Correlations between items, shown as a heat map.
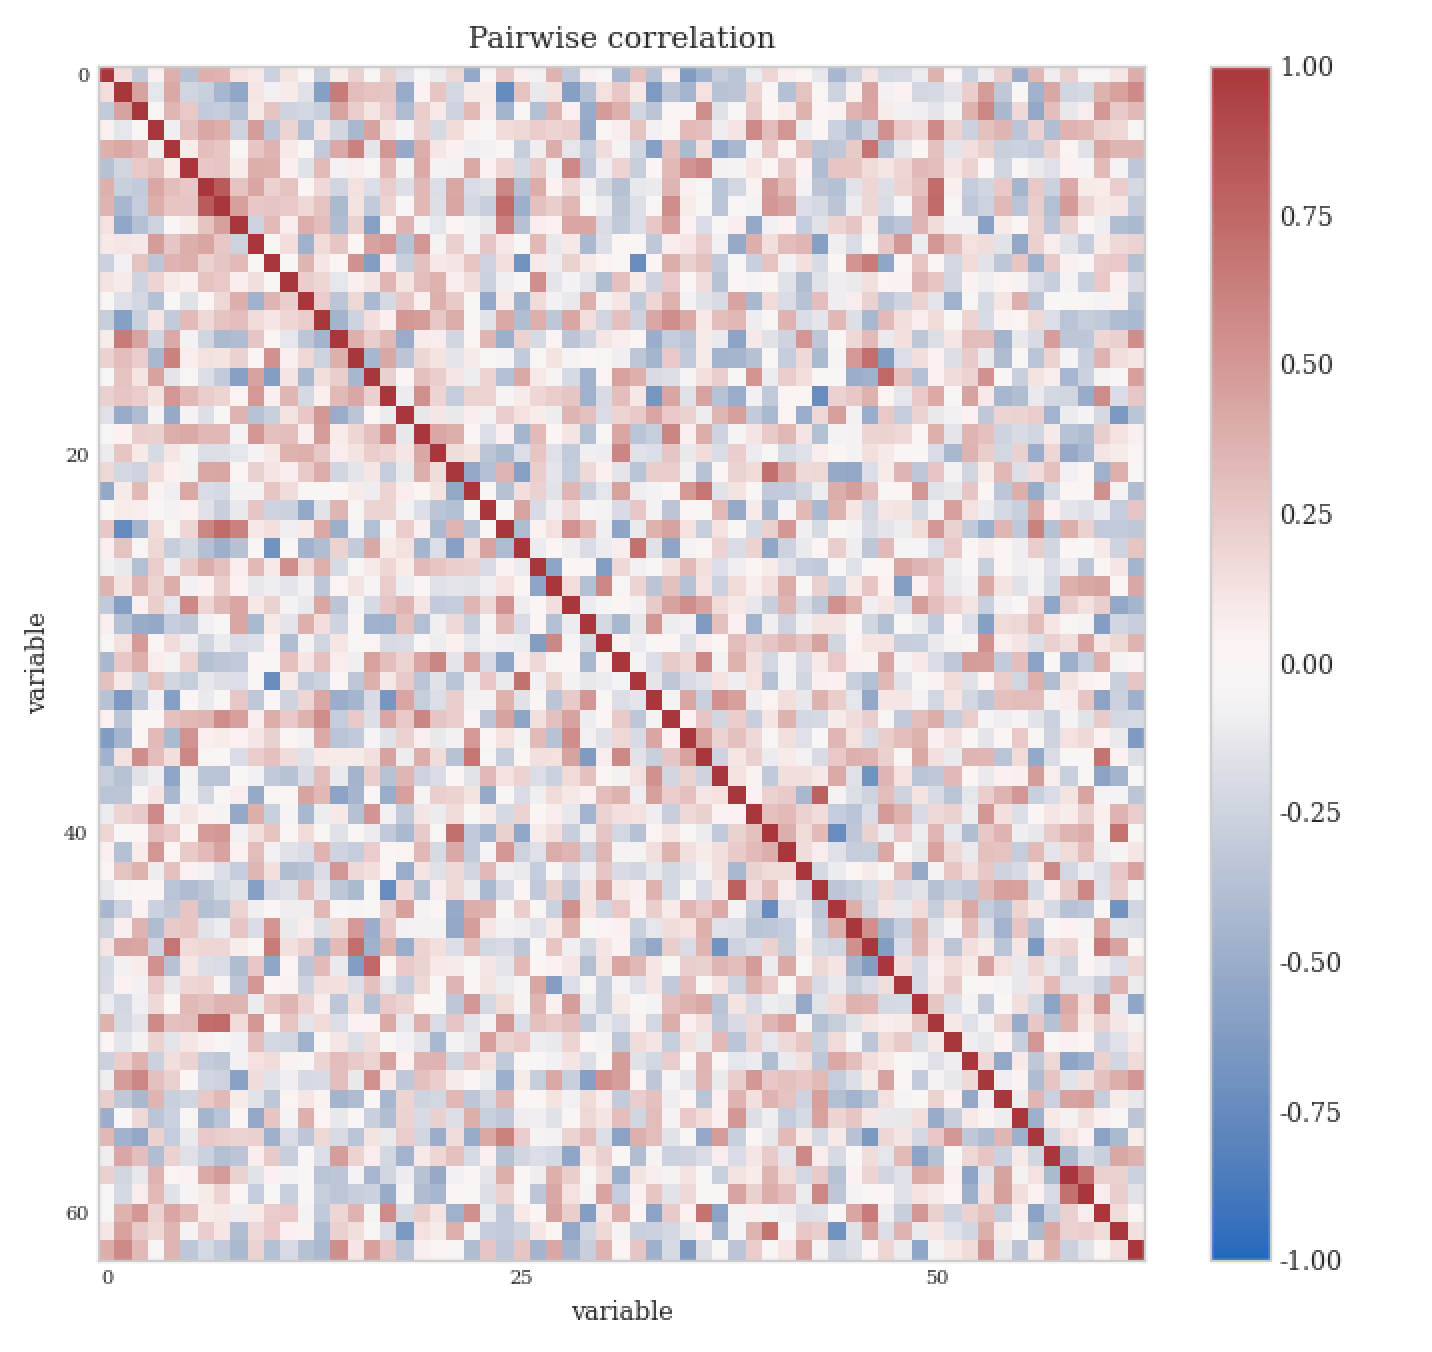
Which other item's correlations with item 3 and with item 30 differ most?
26
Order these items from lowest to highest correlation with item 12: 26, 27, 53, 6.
53, 27, 6, 26
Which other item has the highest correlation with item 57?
42
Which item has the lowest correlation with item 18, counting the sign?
61
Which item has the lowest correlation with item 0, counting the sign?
35
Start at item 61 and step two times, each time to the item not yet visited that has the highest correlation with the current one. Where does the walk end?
21
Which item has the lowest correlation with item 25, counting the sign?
10
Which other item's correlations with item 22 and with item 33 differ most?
60
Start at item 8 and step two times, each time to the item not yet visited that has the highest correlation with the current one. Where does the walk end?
7
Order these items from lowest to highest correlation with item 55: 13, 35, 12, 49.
13, 49, 35, 12
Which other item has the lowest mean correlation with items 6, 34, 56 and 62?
55
